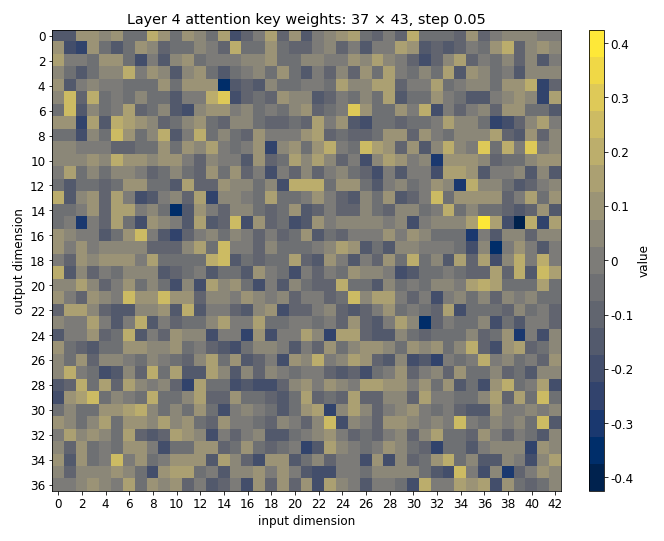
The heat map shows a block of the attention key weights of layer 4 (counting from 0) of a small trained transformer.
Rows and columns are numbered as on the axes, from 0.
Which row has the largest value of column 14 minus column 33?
18
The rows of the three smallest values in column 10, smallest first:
14, 16, 20
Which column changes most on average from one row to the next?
36
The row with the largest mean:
9
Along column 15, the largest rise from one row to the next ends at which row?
1
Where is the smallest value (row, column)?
15, 39
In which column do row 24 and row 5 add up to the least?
41
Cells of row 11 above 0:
14
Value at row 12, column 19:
-0.2
